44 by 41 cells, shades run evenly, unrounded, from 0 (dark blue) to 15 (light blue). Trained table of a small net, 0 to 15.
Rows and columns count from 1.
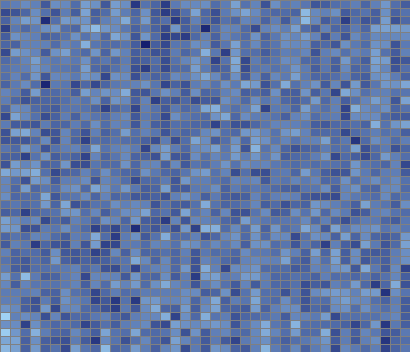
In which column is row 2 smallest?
17
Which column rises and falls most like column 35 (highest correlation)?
5
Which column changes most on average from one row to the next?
3
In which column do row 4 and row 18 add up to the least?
1
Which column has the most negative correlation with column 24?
15
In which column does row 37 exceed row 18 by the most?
36
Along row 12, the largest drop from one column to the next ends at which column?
14
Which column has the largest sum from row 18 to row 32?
26
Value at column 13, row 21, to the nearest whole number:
10
